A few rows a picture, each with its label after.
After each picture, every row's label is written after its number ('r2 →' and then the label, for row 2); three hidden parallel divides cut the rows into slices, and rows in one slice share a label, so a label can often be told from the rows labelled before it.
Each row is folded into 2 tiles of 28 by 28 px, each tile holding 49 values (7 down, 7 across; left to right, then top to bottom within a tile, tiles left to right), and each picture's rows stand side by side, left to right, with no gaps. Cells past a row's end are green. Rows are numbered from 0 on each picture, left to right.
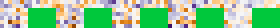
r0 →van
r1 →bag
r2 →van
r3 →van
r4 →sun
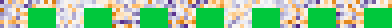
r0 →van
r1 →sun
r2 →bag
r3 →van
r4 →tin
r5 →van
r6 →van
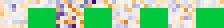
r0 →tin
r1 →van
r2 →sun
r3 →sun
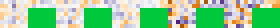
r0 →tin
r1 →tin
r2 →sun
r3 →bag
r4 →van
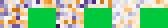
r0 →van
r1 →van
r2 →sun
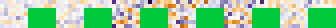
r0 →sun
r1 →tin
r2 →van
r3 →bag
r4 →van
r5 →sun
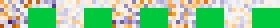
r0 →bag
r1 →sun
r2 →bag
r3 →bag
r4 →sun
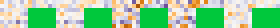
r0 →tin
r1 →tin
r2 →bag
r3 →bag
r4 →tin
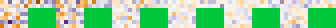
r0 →bag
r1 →bag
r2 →tin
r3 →tin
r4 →tin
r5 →sun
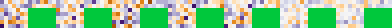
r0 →van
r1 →van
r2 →bag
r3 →van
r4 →van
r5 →sun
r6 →tin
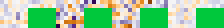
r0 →sun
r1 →van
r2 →bag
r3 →tin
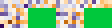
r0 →van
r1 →van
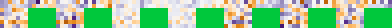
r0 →van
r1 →van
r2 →sun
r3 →sun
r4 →bag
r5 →van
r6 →bag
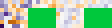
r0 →van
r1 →tin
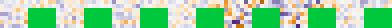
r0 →sun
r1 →sun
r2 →sun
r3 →sun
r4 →bag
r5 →van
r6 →sun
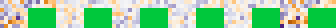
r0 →van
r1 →sun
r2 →tin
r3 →sun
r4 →sun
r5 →van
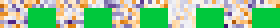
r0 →bag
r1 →bag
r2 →van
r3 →sun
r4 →van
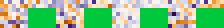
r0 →bag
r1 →van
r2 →sun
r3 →van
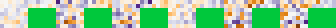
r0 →sun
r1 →van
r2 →van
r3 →tin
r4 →bag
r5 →bag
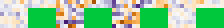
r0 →sun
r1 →bag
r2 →van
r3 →tin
